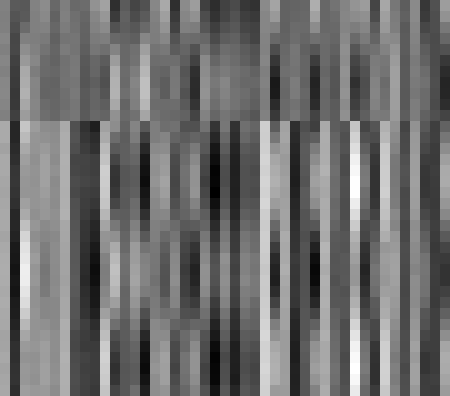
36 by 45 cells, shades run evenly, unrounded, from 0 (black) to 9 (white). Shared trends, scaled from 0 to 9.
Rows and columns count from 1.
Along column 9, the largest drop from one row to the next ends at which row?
12
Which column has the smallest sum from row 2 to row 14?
2
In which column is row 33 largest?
36
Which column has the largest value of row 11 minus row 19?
15
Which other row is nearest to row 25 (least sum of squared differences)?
26
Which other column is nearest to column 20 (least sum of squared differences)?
32
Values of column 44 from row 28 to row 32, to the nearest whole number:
2 2 2 2 2
